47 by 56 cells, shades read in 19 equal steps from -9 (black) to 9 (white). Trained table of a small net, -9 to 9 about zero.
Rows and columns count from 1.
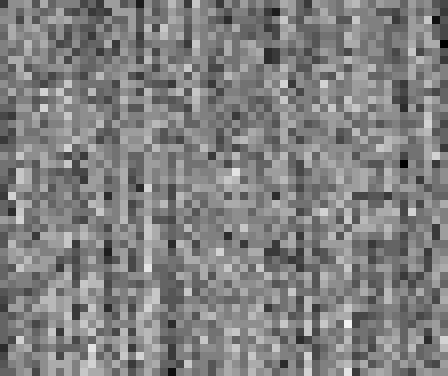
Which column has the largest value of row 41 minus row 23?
11
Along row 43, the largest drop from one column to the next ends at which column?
54
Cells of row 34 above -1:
33
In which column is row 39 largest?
19
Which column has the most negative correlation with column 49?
2
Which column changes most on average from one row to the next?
9
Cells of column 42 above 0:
30
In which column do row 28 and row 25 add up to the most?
44
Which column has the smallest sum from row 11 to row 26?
51
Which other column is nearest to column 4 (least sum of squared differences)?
25
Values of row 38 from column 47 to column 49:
-4 0 4
